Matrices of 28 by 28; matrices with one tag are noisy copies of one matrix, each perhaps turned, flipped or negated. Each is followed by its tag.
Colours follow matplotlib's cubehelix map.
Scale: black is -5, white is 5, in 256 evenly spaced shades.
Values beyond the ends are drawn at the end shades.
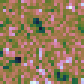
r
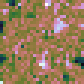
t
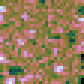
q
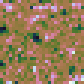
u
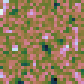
u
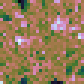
t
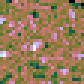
u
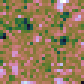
t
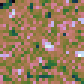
u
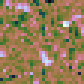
r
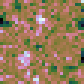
t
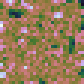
q
